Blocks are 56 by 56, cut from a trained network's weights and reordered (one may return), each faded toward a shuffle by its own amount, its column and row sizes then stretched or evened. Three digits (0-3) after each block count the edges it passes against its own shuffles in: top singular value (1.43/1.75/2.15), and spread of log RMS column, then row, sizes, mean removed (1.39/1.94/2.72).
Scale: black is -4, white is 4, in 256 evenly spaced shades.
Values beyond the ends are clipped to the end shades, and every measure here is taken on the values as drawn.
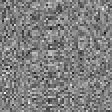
3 2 0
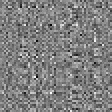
3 2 1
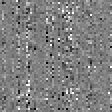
0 3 1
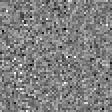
0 1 0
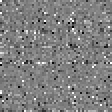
1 1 2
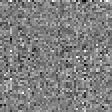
1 2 1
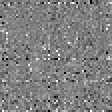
2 2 1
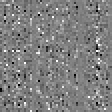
1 3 0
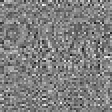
3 1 2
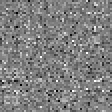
2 1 1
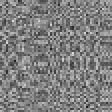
3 2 0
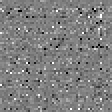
0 1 2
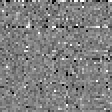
2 1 1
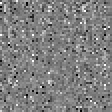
1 2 0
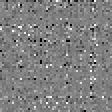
0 2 2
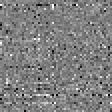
2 1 2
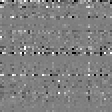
2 1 3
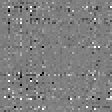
1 2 2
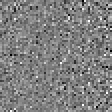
1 2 0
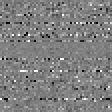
0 0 3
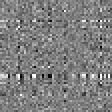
3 2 2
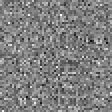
2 0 1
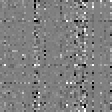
1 3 2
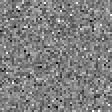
0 0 0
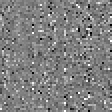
0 2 0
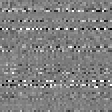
3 0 3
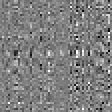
3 3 1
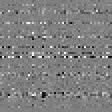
2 1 3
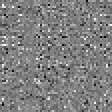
2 2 1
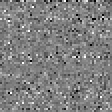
1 1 2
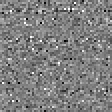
0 0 2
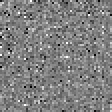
0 1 1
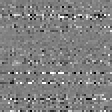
2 1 3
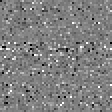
0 0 2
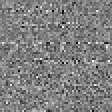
1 1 2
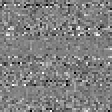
1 1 3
